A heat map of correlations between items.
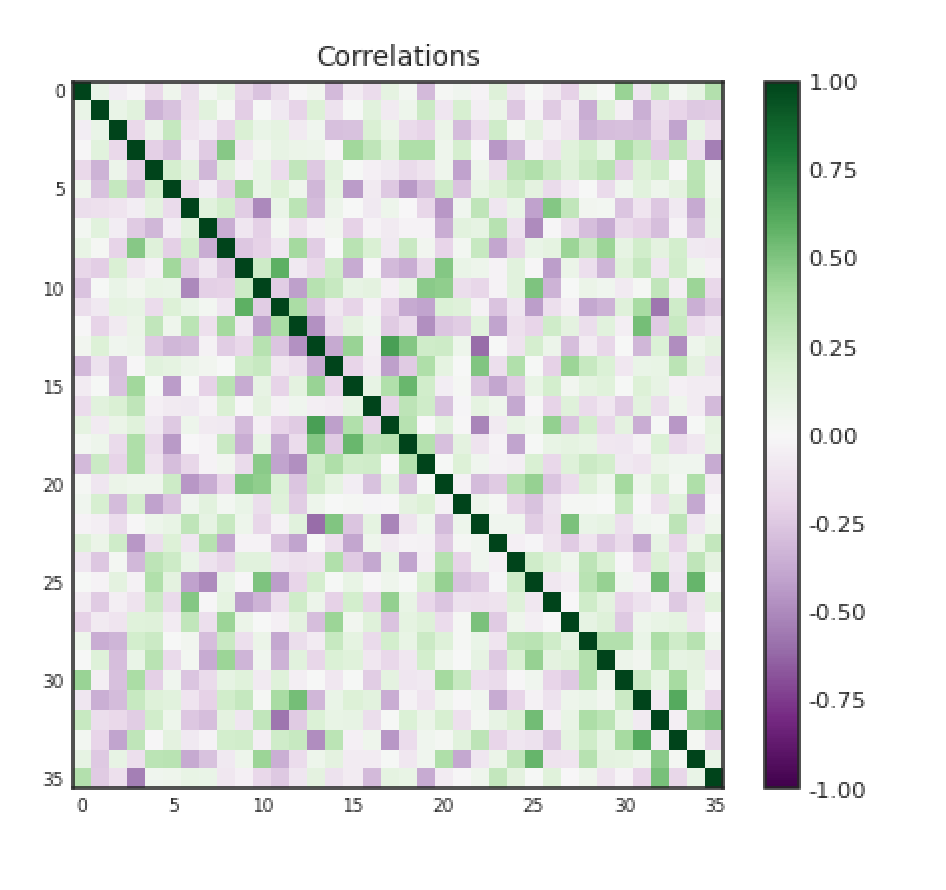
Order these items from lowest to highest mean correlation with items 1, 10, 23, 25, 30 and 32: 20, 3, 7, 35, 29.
7, 3, 35, 29, 20
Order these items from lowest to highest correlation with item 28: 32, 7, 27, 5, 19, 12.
7, 12, 5, 27, 19, 32
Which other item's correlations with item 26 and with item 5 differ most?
9
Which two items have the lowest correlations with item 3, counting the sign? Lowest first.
35, 23
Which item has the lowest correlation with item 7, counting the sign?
25
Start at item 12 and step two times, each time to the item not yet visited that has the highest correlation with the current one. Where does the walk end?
33
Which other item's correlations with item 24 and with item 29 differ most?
8
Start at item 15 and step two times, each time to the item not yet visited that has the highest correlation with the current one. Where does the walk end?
13
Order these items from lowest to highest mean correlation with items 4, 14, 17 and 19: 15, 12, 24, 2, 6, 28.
12, 2, 6, 15, 24, 28
